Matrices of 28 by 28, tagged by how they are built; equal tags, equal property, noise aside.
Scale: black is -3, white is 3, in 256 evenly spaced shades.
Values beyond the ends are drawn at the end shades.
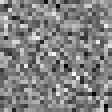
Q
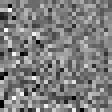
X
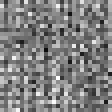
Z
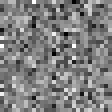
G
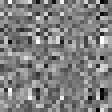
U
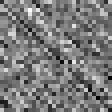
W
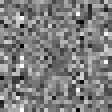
G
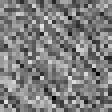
W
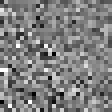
X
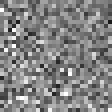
X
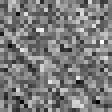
W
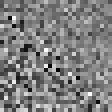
X
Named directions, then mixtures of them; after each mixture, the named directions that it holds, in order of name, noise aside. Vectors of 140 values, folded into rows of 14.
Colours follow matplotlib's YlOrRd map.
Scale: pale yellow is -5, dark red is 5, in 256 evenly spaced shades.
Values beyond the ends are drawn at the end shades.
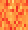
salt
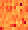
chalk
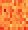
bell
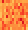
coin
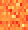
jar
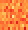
bell, coin, jar.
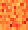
bell, chalk, jar.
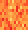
salt.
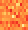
jar.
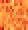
bell, chalk, coin.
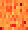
chalk.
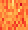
chalk, coin, salt.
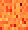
chalk, jar.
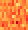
chalk, jar, salt.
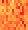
coin, salt.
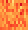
chalk, coin, salt.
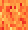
chalk, coin, salt.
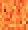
bell, chalk.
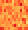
bell, chalk.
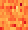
chalk, salt.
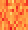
salt.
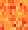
chalk, salt.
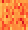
coin.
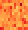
bell, chalk, salt.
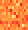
jar.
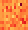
chalk, coin, jar.
